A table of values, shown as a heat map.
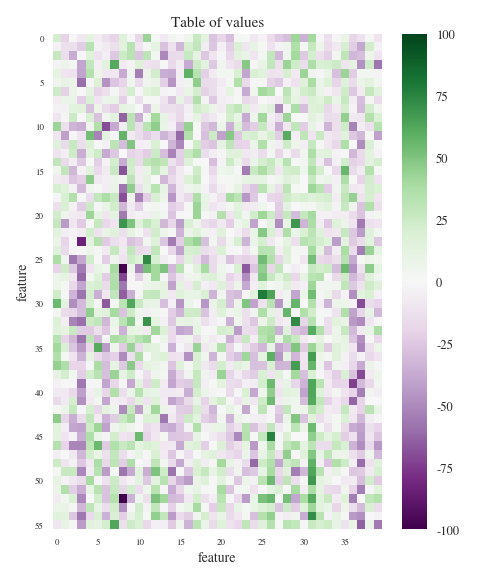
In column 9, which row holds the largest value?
30
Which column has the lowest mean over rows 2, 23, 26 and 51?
3
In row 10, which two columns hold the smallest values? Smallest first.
6, 36
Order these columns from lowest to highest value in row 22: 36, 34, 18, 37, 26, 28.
37, 36, 34, 18, 26, 28
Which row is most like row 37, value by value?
35
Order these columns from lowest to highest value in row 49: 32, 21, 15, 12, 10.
21, 15, 10, 32, 12
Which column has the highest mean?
31
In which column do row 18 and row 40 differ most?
10
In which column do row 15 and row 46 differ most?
8
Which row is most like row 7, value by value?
19
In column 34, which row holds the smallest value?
23
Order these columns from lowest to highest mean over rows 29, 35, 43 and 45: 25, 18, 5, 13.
13, 18, 5, 25
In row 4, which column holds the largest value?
16
